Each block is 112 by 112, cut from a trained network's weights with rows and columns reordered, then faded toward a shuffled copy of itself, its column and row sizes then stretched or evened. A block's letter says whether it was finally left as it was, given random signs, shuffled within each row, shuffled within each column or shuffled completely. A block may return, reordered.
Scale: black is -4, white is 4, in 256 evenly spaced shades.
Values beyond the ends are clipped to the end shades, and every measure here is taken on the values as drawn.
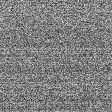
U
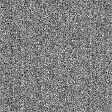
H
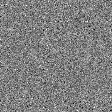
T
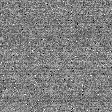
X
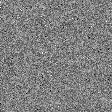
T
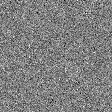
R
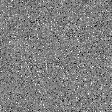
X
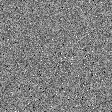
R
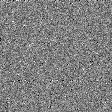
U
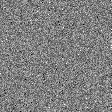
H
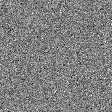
R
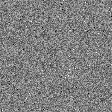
T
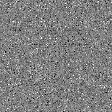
X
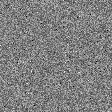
H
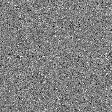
T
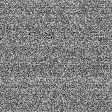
X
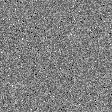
H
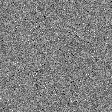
H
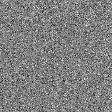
T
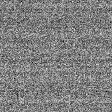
X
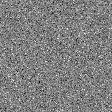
R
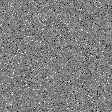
R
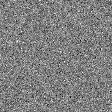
U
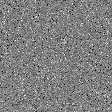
H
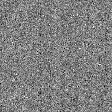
X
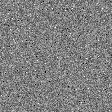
R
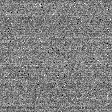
X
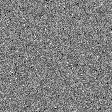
R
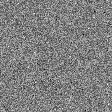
H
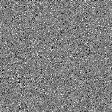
X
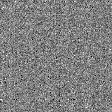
X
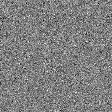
T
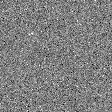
R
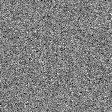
R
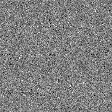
T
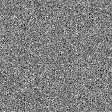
X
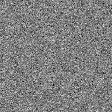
X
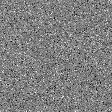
R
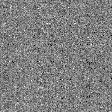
X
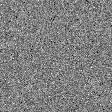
R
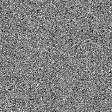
T
